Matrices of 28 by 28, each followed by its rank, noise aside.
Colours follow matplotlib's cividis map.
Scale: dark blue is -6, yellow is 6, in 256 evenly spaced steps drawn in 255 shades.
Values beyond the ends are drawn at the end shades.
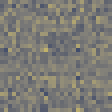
six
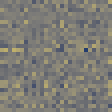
four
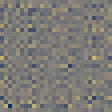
three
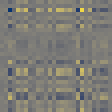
one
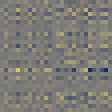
two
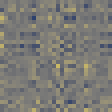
three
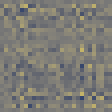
three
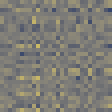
three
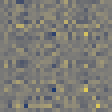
four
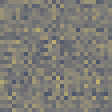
six
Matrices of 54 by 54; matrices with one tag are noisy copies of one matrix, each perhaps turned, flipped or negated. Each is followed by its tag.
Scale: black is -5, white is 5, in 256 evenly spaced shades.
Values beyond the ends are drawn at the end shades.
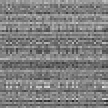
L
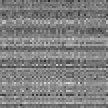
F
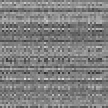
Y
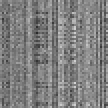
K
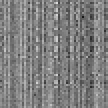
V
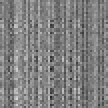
V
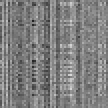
K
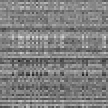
K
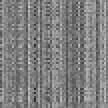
Y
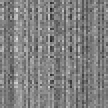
V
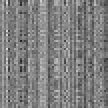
L
